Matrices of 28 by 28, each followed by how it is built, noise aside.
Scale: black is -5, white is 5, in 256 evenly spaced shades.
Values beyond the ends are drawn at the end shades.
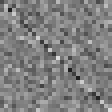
diagonal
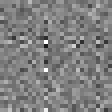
low rank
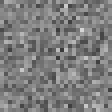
low rank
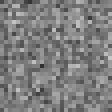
blocks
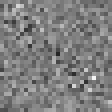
banded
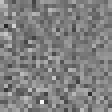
lower triangular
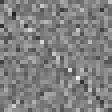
diagonal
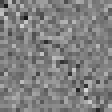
banded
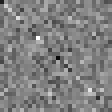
diagonal
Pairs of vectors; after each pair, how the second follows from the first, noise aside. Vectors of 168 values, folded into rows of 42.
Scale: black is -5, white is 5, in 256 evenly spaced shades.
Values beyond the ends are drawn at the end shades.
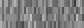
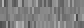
negated, partly zeroed.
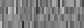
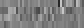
partly zeroed.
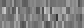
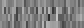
sign-scrambled.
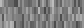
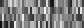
negated, scaled up.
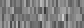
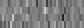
negated, partly zeroed.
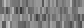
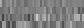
negated, partly zeroed.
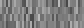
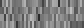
negated.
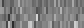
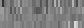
partly zeroed.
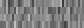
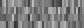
negated.
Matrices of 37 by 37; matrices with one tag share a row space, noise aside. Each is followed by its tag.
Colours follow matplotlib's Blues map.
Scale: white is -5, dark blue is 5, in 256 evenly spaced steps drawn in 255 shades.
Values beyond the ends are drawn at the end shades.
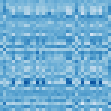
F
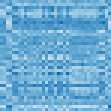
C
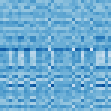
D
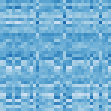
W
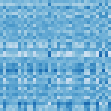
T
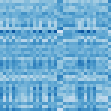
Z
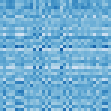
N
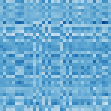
N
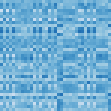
Z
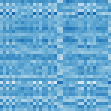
Z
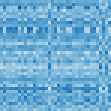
T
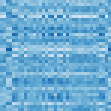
C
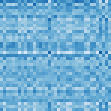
T
